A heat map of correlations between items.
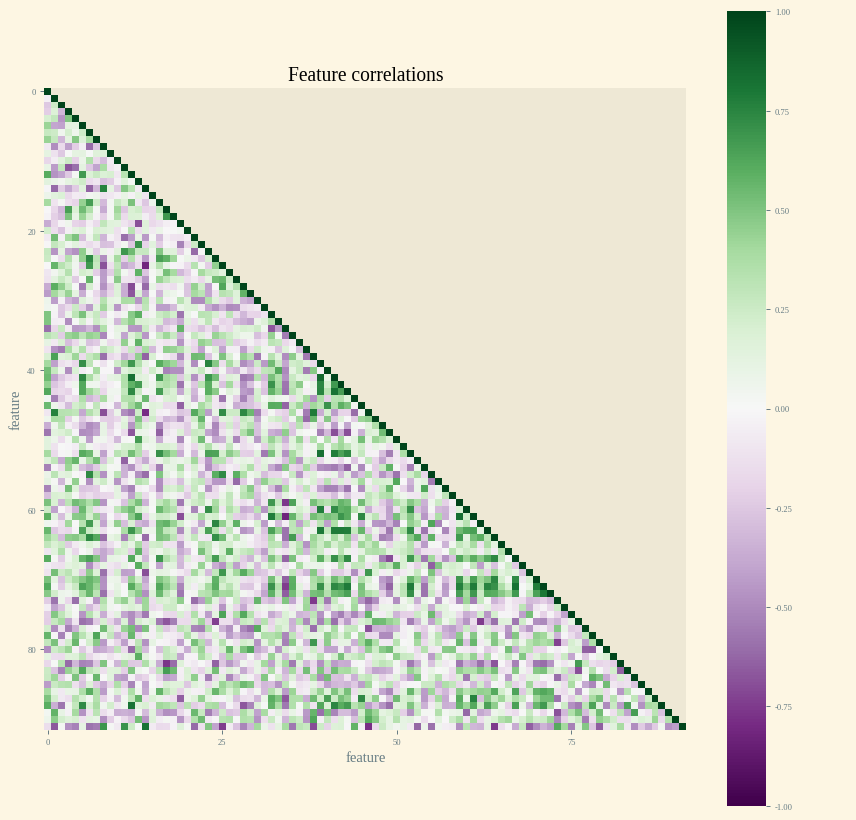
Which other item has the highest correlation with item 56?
50
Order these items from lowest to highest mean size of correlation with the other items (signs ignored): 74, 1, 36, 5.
74, 36, 1, 5
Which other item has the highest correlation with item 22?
13
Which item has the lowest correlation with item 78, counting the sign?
80
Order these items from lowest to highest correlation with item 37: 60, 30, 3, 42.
42, 60, 30, 3
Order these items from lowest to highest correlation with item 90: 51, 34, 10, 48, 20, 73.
73, 34, 20, 10, 51, 48
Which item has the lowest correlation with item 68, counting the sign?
55
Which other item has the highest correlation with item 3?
17
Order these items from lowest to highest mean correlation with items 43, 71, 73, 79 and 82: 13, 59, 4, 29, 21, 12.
29, 21, 4, 13, 59, 12
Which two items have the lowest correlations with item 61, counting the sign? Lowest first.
34, 19
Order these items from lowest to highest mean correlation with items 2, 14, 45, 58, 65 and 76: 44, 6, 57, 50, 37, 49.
37, 6, 57, 44, 49, 50
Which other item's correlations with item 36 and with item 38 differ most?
91
